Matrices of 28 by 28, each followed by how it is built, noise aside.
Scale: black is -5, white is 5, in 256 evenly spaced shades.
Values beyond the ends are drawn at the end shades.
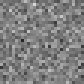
repeating columns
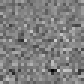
uneven rows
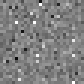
sparse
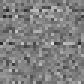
uneven rows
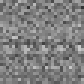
repeating columns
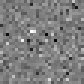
sparse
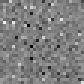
sparse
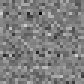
uneven rows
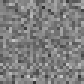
repeating columns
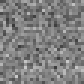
repeating columns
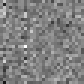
uneven columns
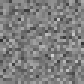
noise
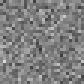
noise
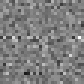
uneven rows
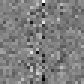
uneven columns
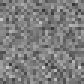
repeating columns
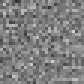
noise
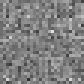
low rank
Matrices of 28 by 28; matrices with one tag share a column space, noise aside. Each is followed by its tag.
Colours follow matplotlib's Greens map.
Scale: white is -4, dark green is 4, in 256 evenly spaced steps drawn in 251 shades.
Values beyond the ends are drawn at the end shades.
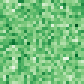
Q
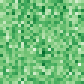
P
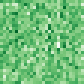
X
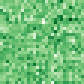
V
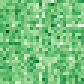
Q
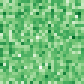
P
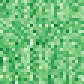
Q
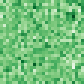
P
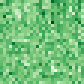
P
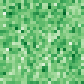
X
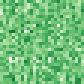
Q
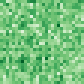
Q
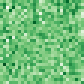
P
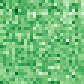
P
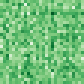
X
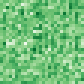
X
